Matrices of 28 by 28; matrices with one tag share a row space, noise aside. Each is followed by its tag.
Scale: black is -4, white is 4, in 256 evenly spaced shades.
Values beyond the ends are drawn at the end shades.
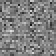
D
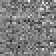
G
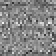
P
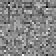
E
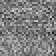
P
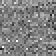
P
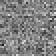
G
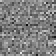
P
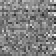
P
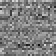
G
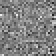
P
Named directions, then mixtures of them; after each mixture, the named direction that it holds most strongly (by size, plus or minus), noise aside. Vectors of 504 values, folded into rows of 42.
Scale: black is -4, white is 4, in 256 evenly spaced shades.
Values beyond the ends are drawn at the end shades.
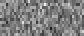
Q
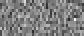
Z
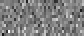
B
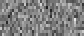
Z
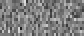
Z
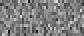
B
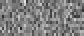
Z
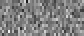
B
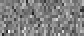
B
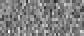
B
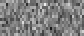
Q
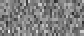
B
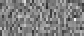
Z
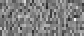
Z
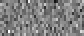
B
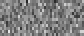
B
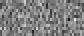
Z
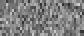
Q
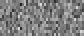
Z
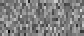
B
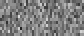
Z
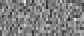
Z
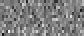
B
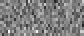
B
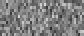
Q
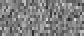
Z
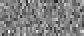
B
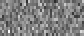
B
